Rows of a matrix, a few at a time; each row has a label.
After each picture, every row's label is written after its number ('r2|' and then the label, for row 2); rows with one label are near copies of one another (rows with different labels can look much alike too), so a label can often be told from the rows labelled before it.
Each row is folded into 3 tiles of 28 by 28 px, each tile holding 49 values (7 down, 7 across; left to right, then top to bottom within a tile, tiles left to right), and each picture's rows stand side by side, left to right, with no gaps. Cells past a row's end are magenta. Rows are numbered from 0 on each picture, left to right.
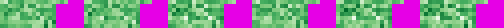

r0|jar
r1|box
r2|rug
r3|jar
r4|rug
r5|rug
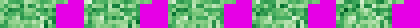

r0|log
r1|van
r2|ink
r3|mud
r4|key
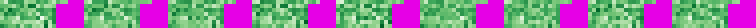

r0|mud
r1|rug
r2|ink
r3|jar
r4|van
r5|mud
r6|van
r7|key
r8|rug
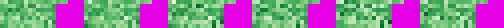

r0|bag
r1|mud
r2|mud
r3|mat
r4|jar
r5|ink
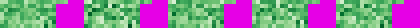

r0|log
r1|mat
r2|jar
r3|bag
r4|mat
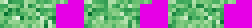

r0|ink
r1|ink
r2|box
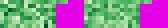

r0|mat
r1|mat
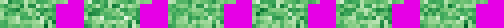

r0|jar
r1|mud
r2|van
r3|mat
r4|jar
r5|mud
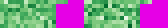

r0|bag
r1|box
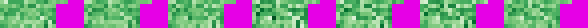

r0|mud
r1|log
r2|ink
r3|ink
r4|mat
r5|jar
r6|rug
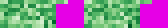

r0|jar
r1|log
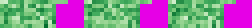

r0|van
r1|jar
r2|ink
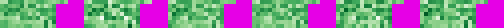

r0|jar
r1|rug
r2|ink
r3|jar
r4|key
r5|ink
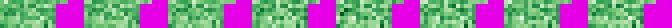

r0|mud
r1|jar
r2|bag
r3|key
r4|mat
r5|van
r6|van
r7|mud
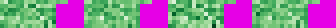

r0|mud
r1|rug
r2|mat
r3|ink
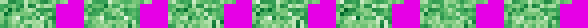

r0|key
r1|rug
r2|bag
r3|ink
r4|ink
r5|log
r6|key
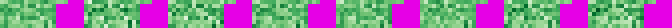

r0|van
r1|bag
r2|box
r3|mat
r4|van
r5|bag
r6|bag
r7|key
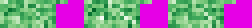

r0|mat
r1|rug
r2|log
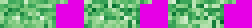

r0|rug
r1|box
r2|jar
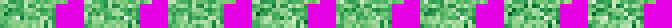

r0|ink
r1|box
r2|van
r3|jar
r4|bag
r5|mud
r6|box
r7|mat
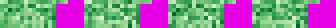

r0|key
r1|van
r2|box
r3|log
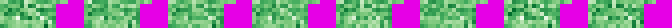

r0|rug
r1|ink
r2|log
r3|rug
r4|key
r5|mud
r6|rug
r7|box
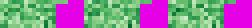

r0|log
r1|mud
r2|mat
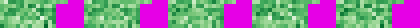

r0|mud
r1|mud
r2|key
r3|rug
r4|mat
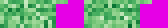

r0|bag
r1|box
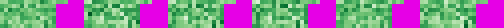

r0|log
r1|jar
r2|van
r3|van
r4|key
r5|log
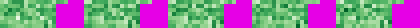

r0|rug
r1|jar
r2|jar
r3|van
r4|bag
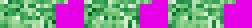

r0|jar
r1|ink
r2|ink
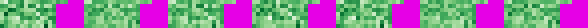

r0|mat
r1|jar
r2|van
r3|rug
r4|ink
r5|jar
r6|jar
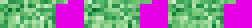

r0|key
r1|mat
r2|mat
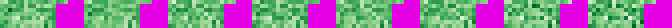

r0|key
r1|ink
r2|bag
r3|mat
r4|bag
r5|mud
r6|box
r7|box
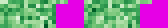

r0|van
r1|key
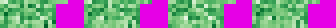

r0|van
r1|ink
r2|rug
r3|ink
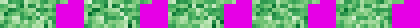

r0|mat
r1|mat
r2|jar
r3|rug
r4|key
